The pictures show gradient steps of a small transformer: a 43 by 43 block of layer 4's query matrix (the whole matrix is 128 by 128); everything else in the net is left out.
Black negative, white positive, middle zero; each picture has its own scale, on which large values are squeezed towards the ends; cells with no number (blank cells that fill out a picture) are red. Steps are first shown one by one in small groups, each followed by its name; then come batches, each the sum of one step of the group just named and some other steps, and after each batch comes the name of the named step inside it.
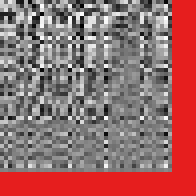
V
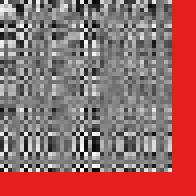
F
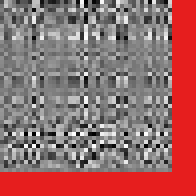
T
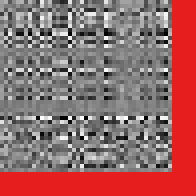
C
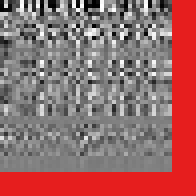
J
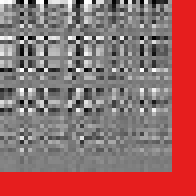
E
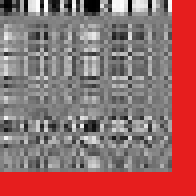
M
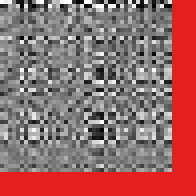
E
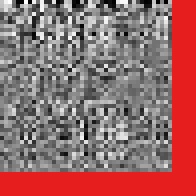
V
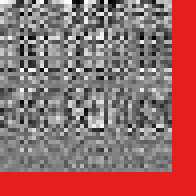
E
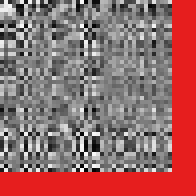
F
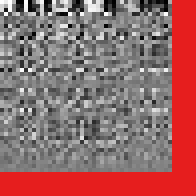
E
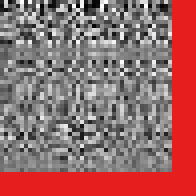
J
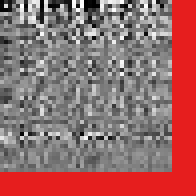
J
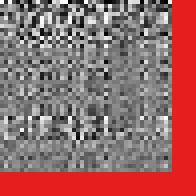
V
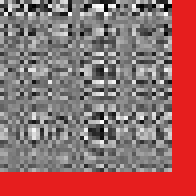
C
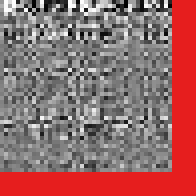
C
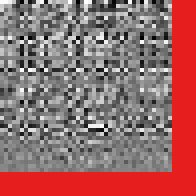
E
